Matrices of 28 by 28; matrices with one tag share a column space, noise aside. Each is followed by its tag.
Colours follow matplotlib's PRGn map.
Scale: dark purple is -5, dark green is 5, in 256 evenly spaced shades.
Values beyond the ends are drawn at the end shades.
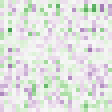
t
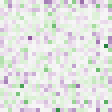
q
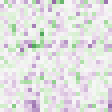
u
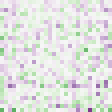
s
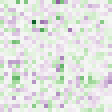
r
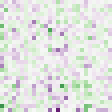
s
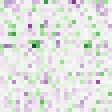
u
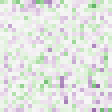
q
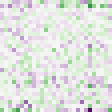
q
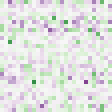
r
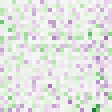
s
